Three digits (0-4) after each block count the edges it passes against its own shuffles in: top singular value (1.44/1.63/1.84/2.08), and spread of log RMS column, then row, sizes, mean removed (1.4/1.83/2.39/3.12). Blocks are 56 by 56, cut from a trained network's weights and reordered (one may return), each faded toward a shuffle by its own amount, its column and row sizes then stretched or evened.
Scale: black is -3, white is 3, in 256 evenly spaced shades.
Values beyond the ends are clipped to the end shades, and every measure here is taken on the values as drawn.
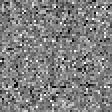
0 0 1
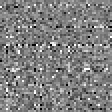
1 1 3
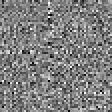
3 1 1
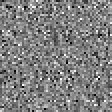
0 0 2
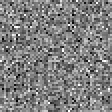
1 0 1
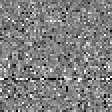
1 1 2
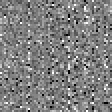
0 3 0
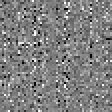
0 3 1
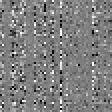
1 4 2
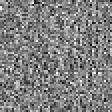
1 0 0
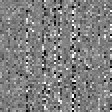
0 4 0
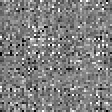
1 2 3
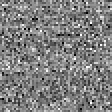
0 0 0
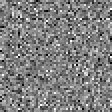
2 1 1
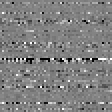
3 0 4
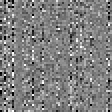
1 4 0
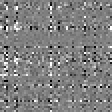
2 3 4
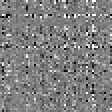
3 3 3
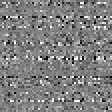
1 1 4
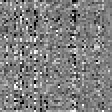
1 4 0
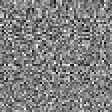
4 0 2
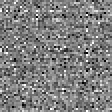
0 1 1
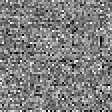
1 1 1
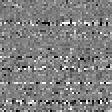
0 0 4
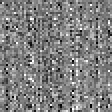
1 3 1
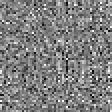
2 2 1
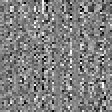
3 4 0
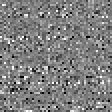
0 1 3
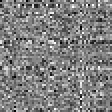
4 1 3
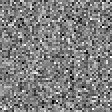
1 0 1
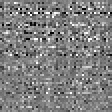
0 0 4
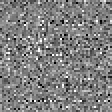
0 1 2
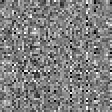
4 3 1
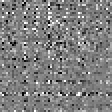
0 3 4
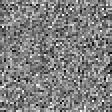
0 0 0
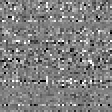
0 1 4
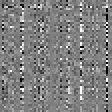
4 4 2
